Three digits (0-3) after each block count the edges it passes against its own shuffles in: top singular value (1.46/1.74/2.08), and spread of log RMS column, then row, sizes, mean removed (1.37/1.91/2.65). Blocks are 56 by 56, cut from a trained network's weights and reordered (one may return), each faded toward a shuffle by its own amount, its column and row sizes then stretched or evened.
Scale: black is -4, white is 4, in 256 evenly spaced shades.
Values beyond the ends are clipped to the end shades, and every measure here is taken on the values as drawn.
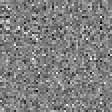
1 1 1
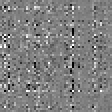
3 3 2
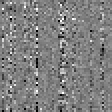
2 3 0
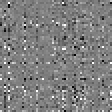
2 3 2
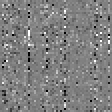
0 3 1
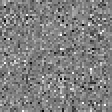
0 2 1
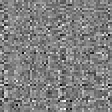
3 2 2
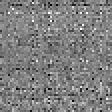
1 2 2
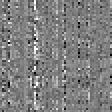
2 3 0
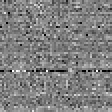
2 0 1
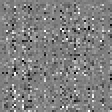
0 3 2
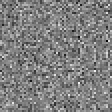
2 1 0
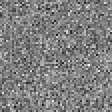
1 0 0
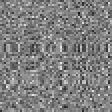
3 2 2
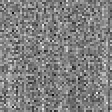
1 0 0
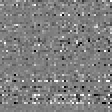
2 1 3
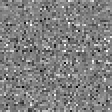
0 1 2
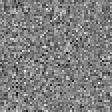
1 1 0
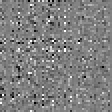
1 3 2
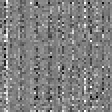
2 3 1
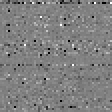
1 1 2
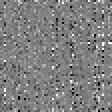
0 3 1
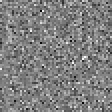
1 1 1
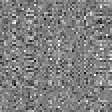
3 2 1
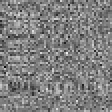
3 1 1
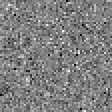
0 0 0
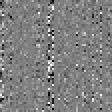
1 3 0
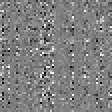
0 3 2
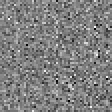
1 2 0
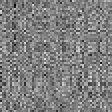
3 2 1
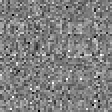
2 1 0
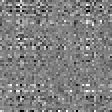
3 2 3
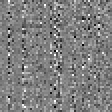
1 3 0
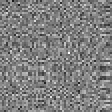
3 1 1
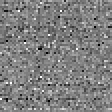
0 0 2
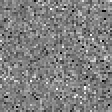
0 0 0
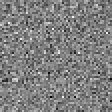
2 0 1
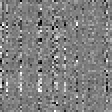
3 3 1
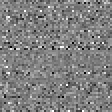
0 0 3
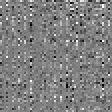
2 3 2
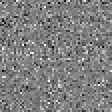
2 1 1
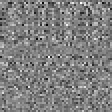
3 0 3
